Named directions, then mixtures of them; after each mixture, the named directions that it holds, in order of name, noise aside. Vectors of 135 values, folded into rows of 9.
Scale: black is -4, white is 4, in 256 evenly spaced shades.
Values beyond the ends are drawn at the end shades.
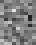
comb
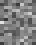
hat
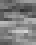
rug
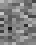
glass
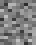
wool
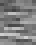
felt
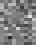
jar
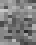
comb, jar, rug.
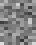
hat.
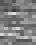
felt.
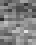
rug, wool.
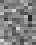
comb.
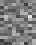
comb, wool.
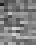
felt.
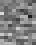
comb, felt, glass.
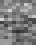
glass, rug, wool.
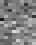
glass, rug, wool.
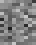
glass.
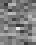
felt, jar, wool.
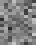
glass, jar, wool.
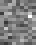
comb, hat, jar.
